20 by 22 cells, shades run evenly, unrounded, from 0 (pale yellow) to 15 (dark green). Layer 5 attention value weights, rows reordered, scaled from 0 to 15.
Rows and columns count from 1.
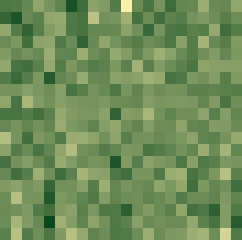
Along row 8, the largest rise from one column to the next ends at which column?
7
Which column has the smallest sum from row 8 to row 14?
6
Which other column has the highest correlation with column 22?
5
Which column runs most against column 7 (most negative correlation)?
12
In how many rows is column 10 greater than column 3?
7
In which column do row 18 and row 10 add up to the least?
14
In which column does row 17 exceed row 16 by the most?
17
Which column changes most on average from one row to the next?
2
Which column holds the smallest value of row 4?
19
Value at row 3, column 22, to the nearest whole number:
10
